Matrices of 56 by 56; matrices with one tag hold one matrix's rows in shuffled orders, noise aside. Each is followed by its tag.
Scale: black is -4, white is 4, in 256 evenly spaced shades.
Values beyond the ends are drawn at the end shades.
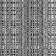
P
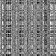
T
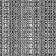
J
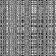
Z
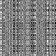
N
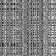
P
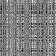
Z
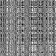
Z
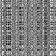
T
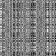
N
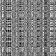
T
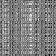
J
